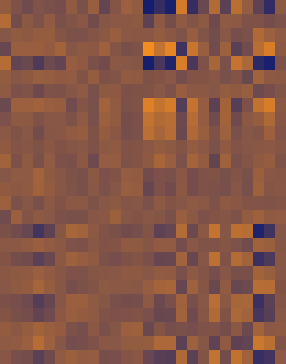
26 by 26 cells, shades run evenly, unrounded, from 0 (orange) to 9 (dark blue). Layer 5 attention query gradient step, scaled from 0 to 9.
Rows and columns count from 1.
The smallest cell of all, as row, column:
4, 14
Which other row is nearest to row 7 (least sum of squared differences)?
15
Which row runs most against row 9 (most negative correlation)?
1
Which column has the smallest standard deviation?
26
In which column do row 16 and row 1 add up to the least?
17
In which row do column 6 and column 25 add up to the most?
5
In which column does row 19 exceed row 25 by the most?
24
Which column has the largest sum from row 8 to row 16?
20
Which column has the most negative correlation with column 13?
8
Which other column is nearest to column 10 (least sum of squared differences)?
21
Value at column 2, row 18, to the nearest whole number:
4
